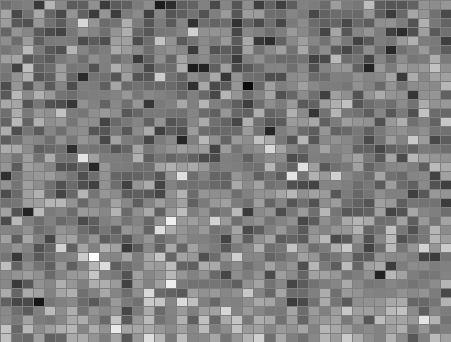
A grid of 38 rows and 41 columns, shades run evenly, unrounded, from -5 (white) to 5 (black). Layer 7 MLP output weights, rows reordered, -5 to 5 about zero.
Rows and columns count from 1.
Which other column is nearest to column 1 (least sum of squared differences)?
13
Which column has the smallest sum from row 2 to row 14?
39
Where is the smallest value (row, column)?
29, 9
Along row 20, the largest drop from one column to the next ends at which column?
27
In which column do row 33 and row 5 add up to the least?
23
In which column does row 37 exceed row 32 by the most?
16
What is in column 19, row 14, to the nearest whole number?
-2
